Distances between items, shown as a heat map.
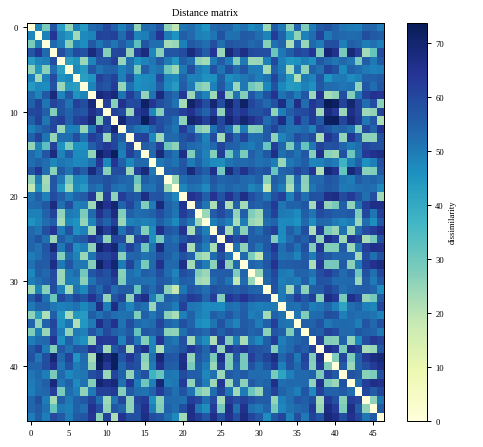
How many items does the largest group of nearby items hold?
10
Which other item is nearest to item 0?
19
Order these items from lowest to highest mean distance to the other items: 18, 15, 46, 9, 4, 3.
4, 18, 15, 3, 46, 9
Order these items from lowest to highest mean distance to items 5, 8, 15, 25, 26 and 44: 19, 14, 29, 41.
41, 19, 14, 29
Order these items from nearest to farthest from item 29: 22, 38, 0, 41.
22, 0, 41, 38
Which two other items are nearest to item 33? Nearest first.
16, 41
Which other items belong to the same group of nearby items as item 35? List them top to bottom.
1, 6
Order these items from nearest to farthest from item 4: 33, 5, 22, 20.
22, 5, 33, 20
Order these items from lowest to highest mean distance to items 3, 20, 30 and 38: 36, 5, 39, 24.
5, 36, 24, 39
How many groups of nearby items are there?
7
